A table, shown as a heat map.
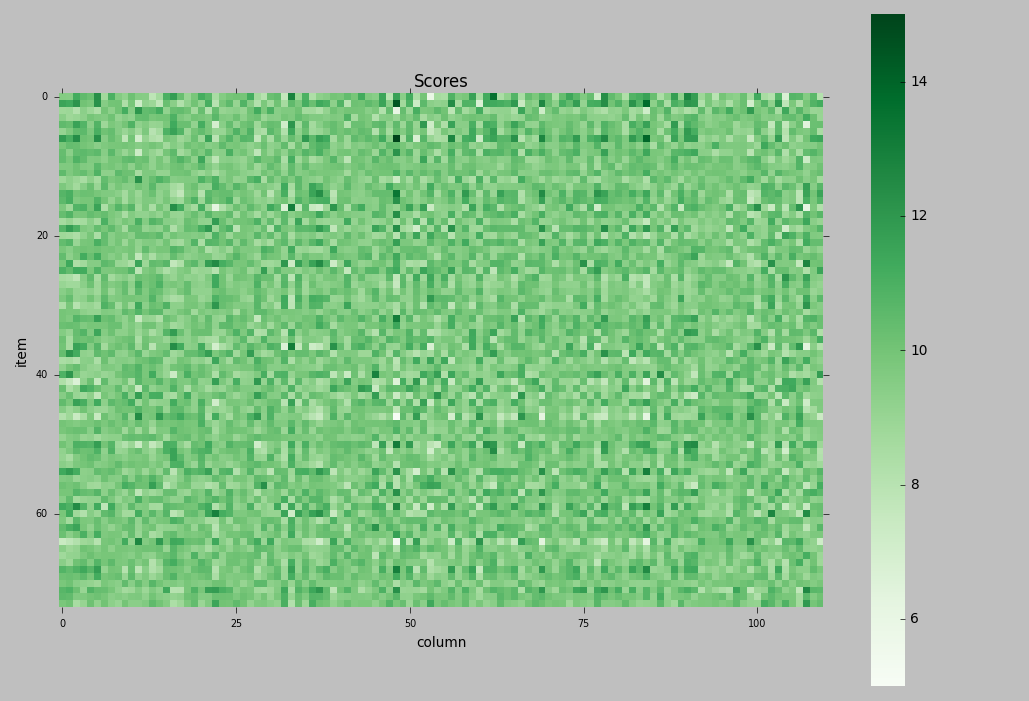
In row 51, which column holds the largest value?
62
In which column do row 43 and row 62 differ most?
84
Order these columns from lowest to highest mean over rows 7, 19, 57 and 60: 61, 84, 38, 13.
13, 61, 38, 84
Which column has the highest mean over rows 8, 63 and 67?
48
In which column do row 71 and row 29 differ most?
78
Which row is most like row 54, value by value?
19
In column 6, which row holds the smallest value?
59
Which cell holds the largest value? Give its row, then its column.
6, 48
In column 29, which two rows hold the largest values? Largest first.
56, 25
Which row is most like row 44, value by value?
4
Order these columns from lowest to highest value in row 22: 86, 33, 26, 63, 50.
86, 63, 26, 50, 33
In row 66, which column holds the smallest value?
45
